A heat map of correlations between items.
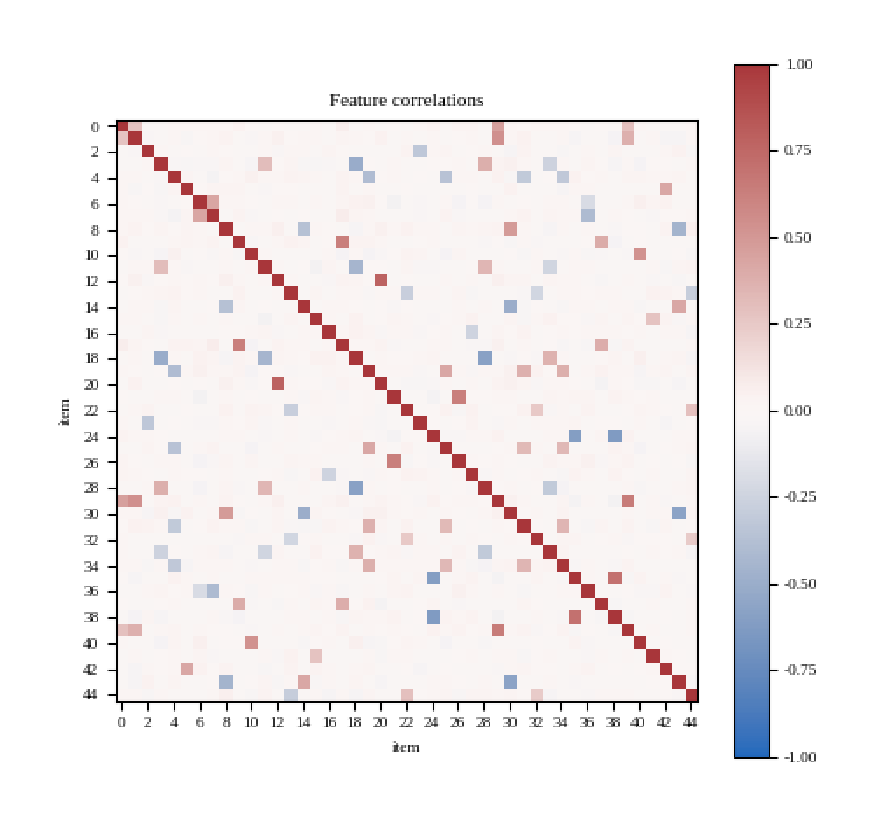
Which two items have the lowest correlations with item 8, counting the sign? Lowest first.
43, 14
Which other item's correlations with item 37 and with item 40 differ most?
10
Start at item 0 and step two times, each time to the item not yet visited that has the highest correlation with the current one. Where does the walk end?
39
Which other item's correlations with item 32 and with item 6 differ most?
7
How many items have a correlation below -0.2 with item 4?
4
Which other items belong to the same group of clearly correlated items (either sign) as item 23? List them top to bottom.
2
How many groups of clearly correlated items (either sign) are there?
15
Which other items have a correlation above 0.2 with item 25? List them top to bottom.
19, 31, 34
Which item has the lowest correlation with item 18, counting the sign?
28
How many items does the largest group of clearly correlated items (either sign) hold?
5
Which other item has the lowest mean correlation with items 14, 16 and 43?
30
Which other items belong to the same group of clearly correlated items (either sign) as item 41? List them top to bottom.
15
